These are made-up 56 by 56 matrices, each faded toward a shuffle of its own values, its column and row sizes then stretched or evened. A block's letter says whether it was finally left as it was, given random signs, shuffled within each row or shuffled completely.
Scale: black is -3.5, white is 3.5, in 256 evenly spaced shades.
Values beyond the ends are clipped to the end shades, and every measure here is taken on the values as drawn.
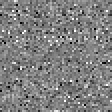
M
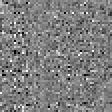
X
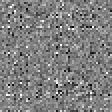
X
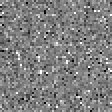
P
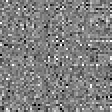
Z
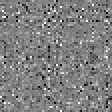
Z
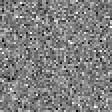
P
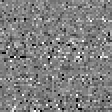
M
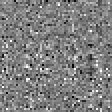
Z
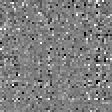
X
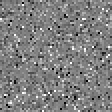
P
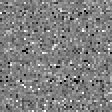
M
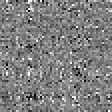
Z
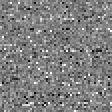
M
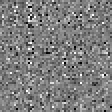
X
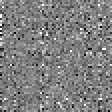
Z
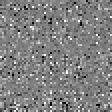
X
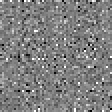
Z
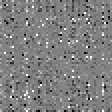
Z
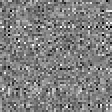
Z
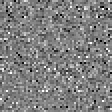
M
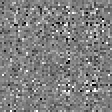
X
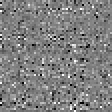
Z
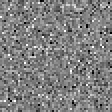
P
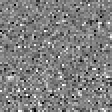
M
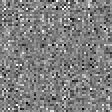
Z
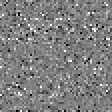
M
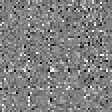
Z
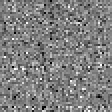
X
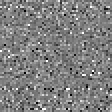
M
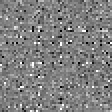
X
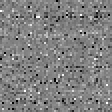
Z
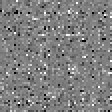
X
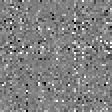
X
